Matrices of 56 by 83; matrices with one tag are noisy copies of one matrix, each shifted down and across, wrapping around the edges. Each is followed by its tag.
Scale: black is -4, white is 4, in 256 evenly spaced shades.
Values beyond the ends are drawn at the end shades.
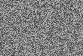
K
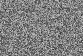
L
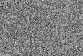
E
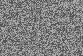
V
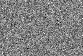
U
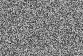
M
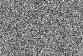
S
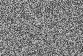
M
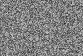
V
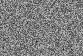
S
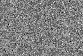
S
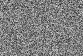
U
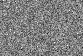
S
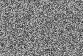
L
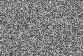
M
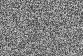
V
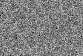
M
